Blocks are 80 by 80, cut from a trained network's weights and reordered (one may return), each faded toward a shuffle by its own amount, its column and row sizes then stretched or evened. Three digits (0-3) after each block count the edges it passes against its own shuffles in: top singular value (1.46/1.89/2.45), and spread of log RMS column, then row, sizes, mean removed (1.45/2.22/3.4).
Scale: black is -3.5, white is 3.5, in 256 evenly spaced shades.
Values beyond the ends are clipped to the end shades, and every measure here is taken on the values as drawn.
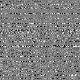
1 1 3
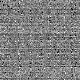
2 2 0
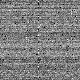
2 1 0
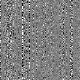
2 3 0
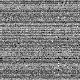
3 0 1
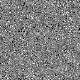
0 1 1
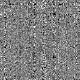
1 2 1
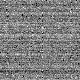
2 1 0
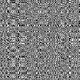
3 2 2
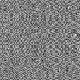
3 0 0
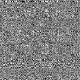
2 1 2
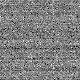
1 1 0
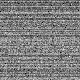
3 0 0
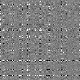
3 2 2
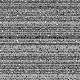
3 0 1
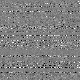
1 0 3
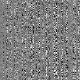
1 3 1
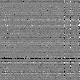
3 1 2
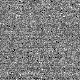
0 1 1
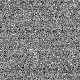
0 0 1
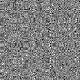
2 1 0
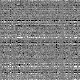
3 2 2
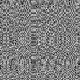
3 0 0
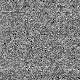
0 1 1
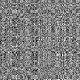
3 1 1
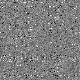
0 1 1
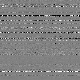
2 0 3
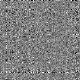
1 2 2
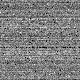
2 0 1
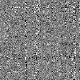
1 2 1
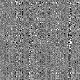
2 2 1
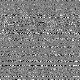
0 0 3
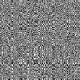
3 3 1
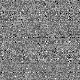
0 1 2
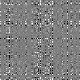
3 3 2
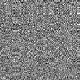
2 0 1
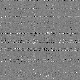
1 1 2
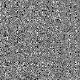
0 2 1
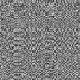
3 1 2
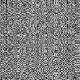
3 2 2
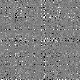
1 2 2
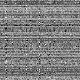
3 1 1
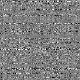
1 1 3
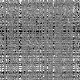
3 3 1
